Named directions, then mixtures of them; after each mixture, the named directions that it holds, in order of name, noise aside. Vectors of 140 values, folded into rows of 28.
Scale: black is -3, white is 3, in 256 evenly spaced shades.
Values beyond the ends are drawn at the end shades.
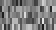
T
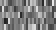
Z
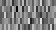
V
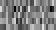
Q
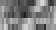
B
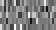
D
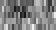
B, Q, Z.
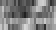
B.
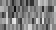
B, Q, T.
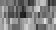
B.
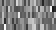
D, T, Z.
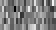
Q, Z.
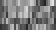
B, D.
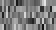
D, T.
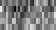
B, Q.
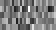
Q, V.
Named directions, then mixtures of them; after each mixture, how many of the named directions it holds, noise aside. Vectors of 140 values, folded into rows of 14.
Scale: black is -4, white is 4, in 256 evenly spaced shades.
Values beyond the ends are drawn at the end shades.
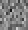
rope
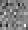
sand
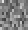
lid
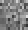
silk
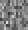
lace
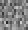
two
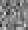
four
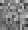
one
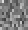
one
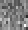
four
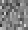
three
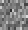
four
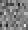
one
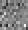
one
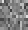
two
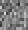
four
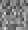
three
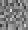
three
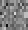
three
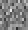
one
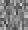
four
